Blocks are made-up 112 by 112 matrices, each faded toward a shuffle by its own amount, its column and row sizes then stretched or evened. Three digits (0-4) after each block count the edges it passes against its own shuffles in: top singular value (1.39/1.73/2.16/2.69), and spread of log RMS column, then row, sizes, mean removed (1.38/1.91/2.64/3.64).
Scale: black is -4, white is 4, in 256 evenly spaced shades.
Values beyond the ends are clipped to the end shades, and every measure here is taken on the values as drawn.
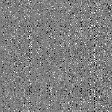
3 3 0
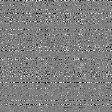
3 2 4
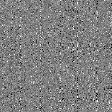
2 3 1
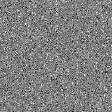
1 2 0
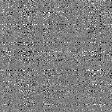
1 3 4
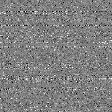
3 0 3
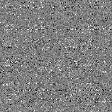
2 1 3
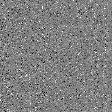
1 2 0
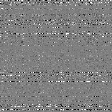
2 1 4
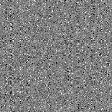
3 2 0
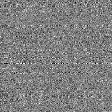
3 0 3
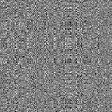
4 3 1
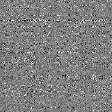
3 2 3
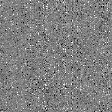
2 3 0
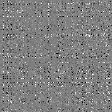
2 3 3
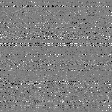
3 0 4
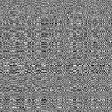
4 0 4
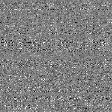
2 0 3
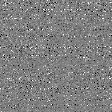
0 1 3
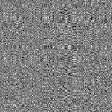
4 2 1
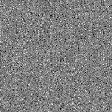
2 1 0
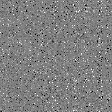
2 2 1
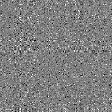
3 2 2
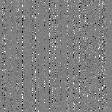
3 4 0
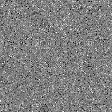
2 0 1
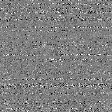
0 1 4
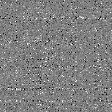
2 2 2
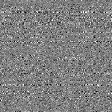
3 0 3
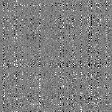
1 4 3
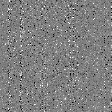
2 3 0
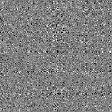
3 2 3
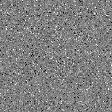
2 0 1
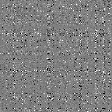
3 3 3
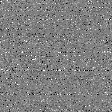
0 0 3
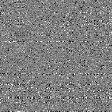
3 1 3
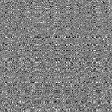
4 1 3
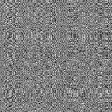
4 3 0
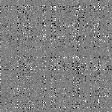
2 3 3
